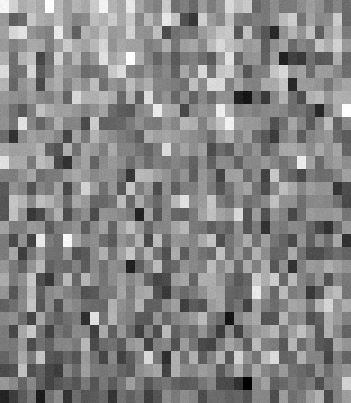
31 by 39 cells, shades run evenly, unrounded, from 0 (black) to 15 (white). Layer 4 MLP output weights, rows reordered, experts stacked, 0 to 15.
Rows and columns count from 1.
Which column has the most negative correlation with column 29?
35
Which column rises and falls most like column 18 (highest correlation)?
5
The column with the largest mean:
38
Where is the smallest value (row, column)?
30, 28
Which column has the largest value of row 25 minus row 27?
11
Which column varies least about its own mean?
22
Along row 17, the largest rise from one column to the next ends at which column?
17
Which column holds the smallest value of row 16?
39
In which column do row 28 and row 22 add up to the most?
31
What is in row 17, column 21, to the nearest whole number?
6
